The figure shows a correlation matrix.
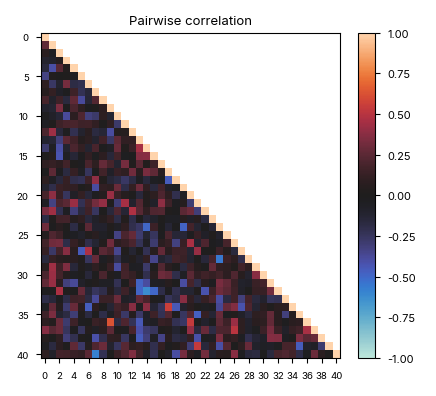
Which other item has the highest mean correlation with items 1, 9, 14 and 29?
20
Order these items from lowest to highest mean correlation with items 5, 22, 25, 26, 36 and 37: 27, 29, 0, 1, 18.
18, 27, 29, 0, 1
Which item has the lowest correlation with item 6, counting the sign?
34
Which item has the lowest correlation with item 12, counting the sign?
9
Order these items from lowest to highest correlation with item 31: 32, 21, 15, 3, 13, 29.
13, 3, 21, 15, 29, 32
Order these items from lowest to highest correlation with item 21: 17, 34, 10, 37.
10, 37, 34, 17
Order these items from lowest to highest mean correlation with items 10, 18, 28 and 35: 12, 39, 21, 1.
21, 39, 12, 1
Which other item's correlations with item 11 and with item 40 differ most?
7
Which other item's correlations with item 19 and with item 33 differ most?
27
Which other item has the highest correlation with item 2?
32
